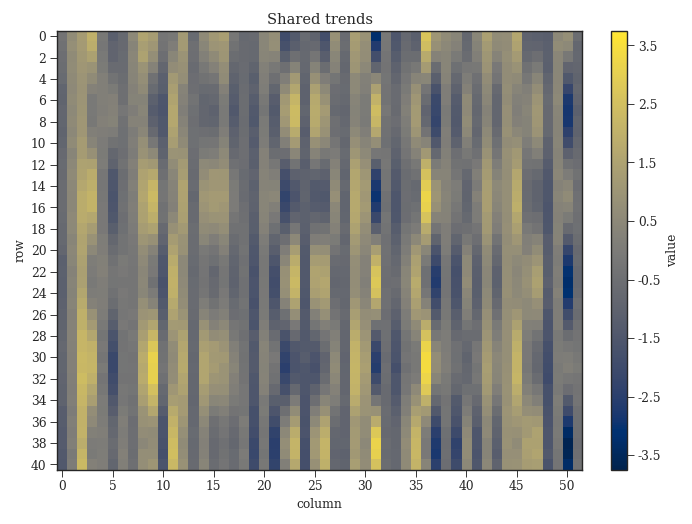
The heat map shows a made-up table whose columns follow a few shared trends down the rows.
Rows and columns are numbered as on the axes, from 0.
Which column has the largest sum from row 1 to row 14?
2
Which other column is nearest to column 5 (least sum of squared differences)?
33
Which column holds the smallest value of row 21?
50
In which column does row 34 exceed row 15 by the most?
31
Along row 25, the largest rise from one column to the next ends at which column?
11
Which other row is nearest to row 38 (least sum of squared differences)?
39
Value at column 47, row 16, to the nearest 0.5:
-1
